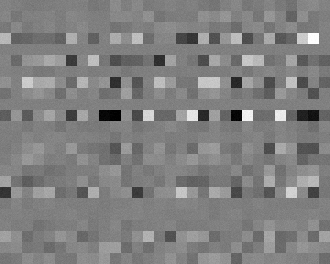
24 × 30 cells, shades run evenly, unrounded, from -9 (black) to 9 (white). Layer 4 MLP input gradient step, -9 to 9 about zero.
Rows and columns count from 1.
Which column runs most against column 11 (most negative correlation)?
23
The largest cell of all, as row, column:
4, 29
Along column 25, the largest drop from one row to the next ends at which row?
18
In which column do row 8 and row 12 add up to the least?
22
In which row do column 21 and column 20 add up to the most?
8
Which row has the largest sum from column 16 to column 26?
6
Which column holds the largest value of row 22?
14
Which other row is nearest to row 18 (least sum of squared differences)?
9
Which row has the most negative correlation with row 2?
3
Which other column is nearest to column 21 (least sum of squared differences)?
16
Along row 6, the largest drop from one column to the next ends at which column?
7
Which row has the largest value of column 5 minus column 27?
11
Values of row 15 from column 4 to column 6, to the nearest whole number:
1 0 0
